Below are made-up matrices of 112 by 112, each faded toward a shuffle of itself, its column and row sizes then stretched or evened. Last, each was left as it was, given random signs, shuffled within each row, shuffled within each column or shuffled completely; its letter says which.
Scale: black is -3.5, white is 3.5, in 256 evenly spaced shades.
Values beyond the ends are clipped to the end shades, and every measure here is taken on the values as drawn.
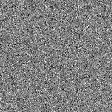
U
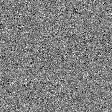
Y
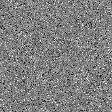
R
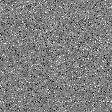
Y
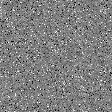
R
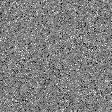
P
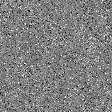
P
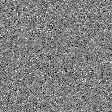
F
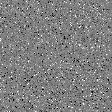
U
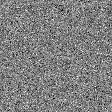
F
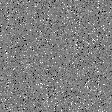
P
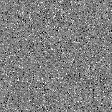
U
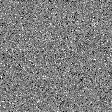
Y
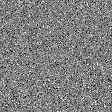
Y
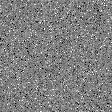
F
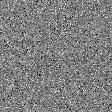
P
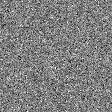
F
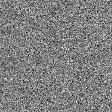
R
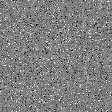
Y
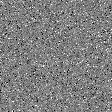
F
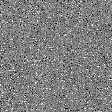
U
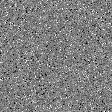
F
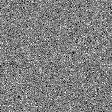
P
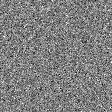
F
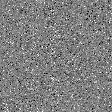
P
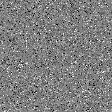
R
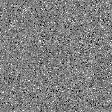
U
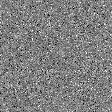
R
